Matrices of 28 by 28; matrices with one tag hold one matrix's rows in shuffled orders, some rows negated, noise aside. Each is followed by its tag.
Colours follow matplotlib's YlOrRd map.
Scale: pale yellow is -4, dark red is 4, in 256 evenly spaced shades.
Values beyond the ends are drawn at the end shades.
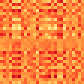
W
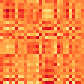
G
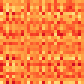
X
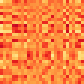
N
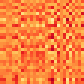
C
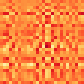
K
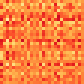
X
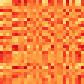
N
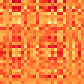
W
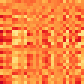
N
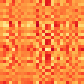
K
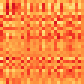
X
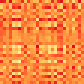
W
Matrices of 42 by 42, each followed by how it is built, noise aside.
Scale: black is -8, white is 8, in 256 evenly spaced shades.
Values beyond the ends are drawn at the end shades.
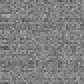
blocks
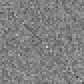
diagonal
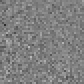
lower triangular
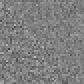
lower triangular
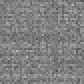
blocks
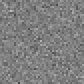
diagonal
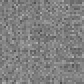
blocks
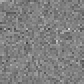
uneven rows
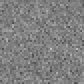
repeating columns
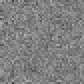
low rank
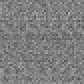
repeating columns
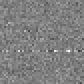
uneven rows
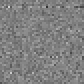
uneven rows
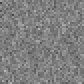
repeating columns
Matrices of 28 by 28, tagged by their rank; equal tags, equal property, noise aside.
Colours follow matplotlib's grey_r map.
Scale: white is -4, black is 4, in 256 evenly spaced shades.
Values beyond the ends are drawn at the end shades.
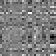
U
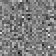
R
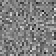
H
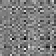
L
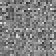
H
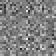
R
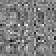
L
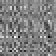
U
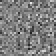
H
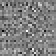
L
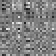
U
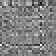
U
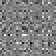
U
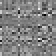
U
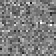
R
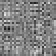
L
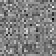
R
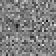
R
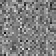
H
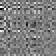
U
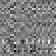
U
